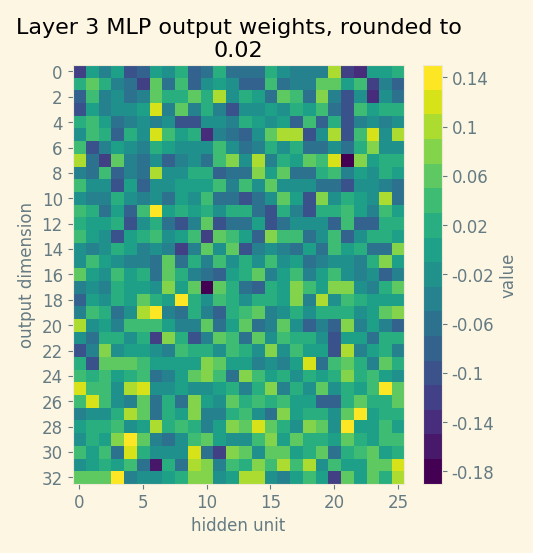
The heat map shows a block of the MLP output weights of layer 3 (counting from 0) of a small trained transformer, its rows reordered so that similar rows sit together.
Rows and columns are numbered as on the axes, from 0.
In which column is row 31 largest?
25
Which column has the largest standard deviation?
21
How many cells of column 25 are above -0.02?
23
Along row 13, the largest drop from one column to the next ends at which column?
10
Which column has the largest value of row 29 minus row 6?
4
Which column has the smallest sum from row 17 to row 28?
20
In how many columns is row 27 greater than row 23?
12
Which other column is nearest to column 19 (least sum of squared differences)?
8
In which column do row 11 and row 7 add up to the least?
2
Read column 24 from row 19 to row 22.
0.06 -0.04 0.02 0.02
